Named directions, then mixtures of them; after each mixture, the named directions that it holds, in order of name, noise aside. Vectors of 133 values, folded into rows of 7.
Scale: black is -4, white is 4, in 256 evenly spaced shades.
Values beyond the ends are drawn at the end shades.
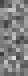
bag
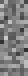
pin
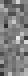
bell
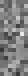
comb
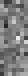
bell.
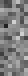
bag, bell, comb.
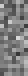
bell, pin.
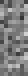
bag, comb, pin.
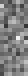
bell, pin.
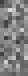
bag.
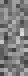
bell, comb, pin.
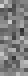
bag, comb, pin.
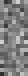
bell, pin.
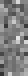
bell.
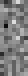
bag, bell.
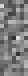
bell, pin.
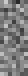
bag, bell, pin.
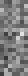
bell, comb.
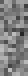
comb.
